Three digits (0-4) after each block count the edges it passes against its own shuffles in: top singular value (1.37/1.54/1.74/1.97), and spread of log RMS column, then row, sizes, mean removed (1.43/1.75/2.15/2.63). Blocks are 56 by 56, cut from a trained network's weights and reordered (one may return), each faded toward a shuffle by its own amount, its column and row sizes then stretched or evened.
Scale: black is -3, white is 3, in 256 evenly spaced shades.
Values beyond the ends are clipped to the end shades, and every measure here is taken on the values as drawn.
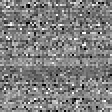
1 0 3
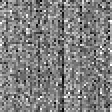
3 2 0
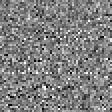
1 0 3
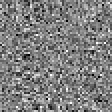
3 2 1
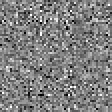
0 2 2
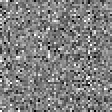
2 3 1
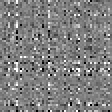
4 4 4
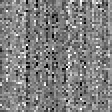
3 4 0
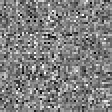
1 3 2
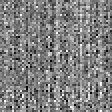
3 2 1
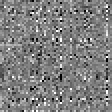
2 4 3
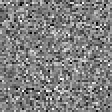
1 0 2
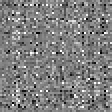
0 2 4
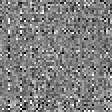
3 4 3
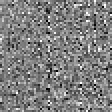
0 4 0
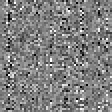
0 4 1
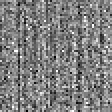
3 0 0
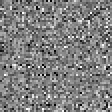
1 2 3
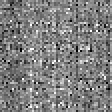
2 1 3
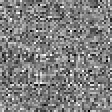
3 0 3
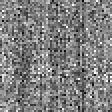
2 0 0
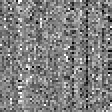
2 3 0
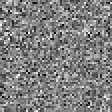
1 0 1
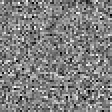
1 0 2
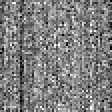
3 1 0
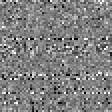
0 1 4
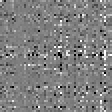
1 4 4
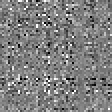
0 4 3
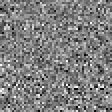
2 2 2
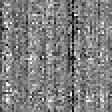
4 3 2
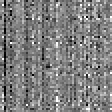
4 4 2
